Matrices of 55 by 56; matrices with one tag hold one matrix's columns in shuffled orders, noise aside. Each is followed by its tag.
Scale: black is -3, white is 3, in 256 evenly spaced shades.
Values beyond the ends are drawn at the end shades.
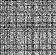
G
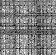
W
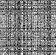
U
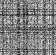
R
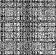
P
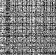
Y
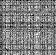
G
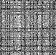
U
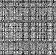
P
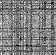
U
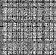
P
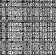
P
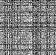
G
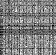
W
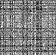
U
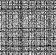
U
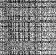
P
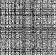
R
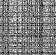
Y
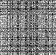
U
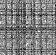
R
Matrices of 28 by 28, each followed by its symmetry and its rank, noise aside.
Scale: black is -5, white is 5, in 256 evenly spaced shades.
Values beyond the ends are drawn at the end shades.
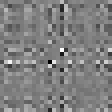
antisymmetric, rank two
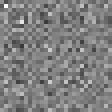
symmetric, rank four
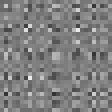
symmetric, rank two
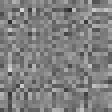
antisymmetric, rank four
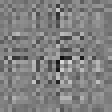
symmetric, rank two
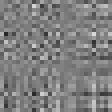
antisymmetric, rank two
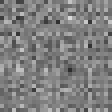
no symmetry, rank three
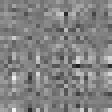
no symmetry, rank three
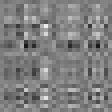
antisymmetric, rank two
